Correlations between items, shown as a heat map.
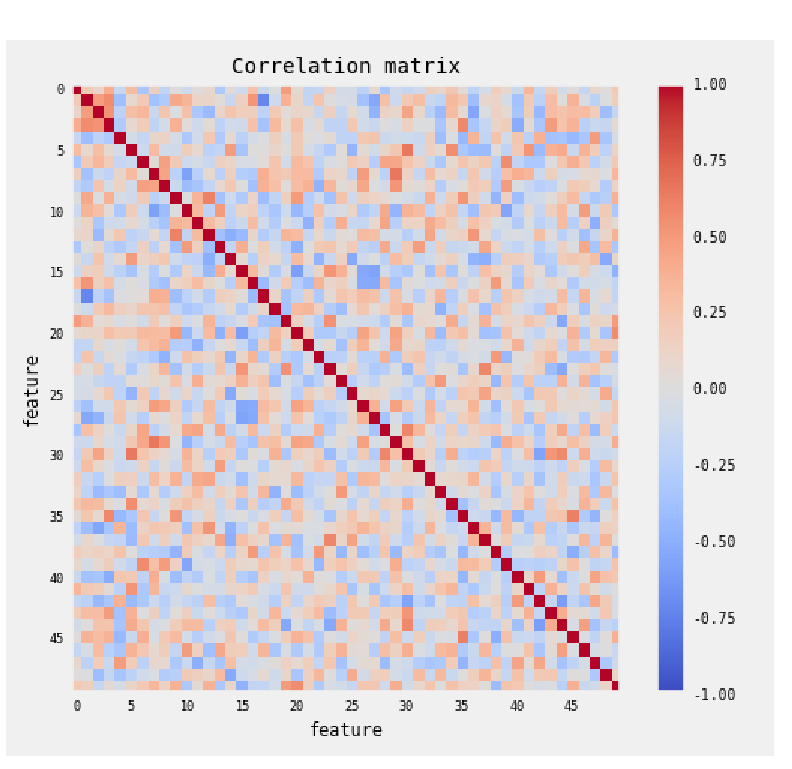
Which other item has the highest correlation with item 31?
13
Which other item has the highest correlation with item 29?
7
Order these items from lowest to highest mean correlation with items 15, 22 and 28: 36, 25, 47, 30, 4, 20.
20, 47, 4, 36, 25, 30
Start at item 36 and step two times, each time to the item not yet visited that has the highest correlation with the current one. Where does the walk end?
9
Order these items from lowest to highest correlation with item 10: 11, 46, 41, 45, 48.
45, 41, 48, 11, 46
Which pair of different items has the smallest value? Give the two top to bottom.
1, 17
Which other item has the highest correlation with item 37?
23
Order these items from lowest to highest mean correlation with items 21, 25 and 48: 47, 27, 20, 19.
20, 47, 19, 27
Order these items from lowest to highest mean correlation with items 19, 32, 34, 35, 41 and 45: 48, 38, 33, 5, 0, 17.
38, 17, 48, 33, 5, 0
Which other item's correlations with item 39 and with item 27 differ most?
6
